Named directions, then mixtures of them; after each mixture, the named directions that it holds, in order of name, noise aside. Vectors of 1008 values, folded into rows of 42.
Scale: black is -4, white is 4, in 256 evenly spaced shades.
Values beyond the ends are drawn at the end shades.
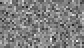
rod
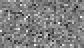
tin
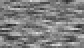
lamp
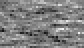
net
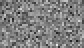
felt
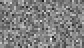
rod.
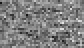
felt, net, rod.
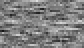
lamp, net.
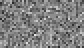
felt, rod.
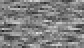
lamp.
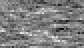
net.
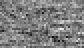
net, rod.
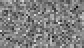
rod, tin.
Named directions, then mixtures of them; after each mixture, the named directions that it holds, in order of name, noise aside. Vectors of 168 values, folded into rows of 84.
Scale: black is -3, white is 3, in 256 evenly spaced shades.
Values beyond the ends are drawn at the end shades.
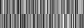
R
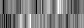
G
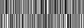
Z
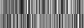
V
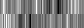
G.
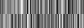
V.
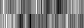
G.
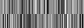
G, V, Z.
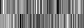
G, R, V.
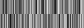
G, V, Z.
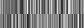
V.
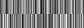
R, Z.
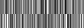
Z.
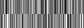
Z.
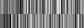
G, R, V.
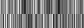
G, R, Z.
